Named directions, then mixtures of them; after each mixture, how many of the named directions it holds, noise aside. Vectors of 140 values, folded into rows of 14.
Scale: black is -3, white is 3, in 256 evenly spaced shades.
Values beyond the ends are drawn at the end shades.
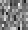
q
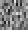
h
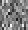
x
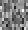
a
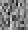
four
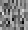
two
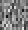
three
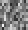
two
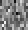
three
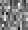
one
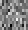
one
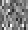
one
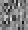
three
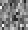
three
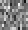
one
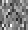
one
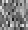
three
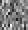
one
